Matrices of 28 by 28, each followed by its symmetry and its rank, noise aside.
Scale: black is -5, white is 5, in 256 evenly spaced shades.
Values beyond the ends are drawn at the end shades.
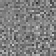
antisymmetric, rank eight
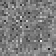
symmetric, rank seven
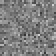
no symmetry, rank seven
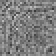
symmetric, rank seven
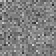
no symmetry, rank eight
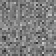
no symmetry, rank eight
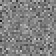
no symmetry, rank seven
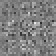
no symmetry, rank six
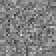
no symmetry, rank seven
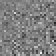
no symmetry, rank seven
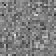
symmetric, rank six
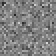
symmetric, rank six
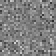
antisymmetric, rank eight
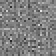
antisymmetric, rank six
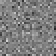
no symmetry, rank six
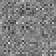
symmetric, rank six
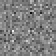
antisymmetric, rank eight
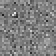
symmetric, rank seven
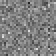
no symmetry, rank eight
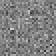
symmetric, rank seven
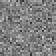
no symmetry, rank six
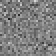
no symmetry, rank seven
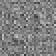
antisymmetric, rank eight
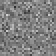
antisymmetric, rank eight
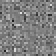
antisymmetric, rank six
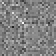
symmetric, rank six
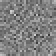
symmetric, rank eight
